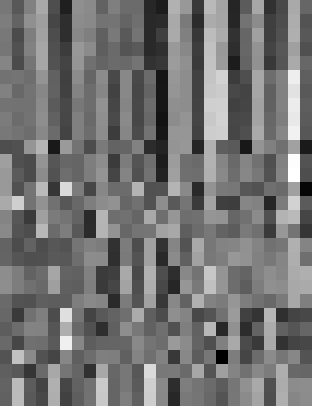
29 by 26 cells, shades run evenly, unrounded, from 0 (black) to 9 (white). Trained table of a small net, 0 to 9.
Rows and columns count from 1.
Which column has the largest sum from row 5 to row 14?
25
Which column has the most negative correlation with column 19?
14
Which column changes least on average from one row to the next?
7
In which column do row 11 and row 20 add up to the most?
18
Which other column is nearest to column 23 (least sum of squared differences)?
20
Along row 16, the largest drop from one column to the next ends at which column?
26
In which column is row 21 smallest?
15
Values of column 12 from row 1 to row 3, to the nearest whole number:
4 4 4
